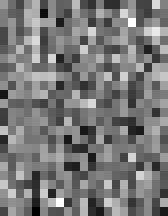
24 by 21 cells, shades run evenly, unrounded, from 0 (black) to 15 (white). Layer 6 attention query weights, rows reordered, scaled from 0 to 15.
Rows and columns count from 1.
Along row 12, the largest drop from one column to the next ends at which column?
13
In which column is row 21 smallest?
5
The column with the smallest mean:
12
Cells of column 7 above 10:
3
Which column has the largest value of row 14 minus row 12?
6
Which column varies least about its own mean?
4
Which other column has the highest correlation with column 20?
10
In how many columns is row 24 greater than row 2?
8
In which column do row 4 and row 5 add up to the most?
20
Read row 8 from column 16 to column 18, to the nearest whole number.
8 8 11
